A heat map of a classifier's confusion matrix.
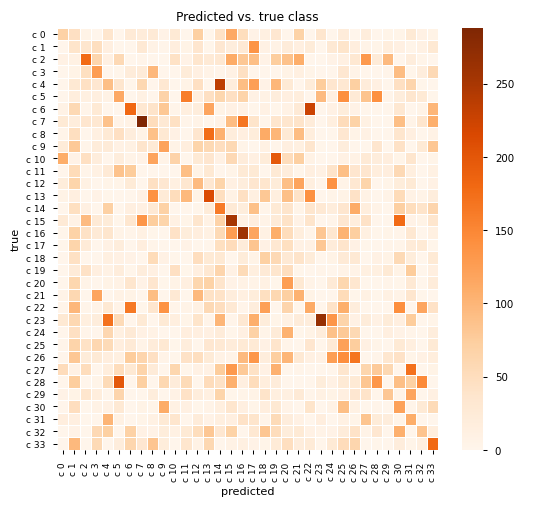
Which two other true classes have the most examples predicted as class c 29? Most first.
c 2, c 27
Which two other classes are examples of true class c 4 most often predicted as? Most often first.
c 14, c 17
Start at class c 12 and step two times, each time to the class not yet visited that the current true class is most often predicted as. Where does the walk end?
c 20
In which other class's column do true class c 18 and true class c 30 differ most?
c 9
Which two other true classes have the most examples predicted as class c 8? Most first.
c 13, c 10
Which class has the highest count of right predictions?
c 7
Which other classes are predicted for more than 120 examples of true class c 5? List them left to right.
c 11, c 25, c 28
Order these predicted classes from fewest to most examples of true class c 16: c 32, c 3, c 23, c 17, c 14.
c 32, c 3, c 14, c 23, c 17
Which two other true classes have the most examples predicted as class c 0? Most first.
c 10, c 27
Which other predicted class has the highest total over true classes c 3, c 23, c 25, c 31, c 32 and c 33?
c 4
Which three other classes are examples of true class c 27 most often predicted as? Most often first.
c 31, c 15, c 19
